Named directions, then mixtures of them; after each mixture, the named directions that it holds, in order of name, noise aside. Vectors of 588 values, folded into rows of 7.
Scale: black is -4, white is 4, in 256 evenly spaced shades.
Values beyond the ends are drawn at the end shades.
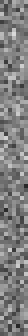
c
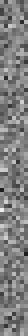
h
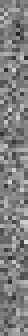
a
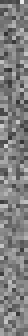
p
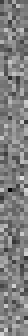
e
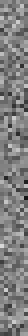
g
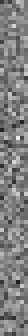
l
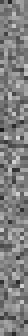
l.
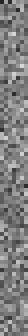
c, e, l.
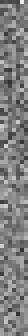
p.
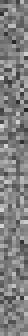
a, h, p.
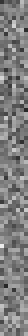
e, g, p.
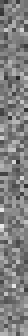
e, h, p.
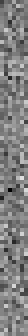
e.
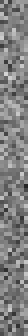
c.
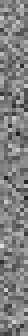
g.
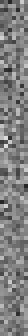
c, p.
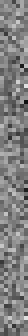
e, g, p.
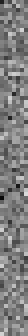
e, l.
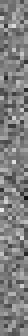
g, h, l.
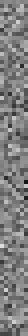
g.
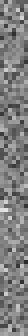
c, h.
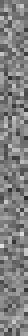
e, g.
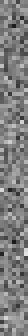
e, h, l.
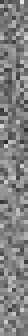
p.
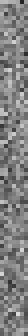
p.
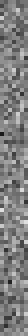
a, h.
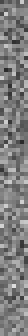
a, p.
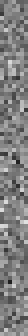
a, e, h.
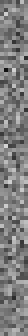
a, p.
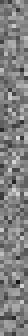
l.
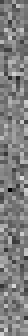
e.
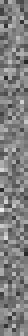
h.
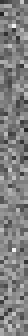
c, l, p.
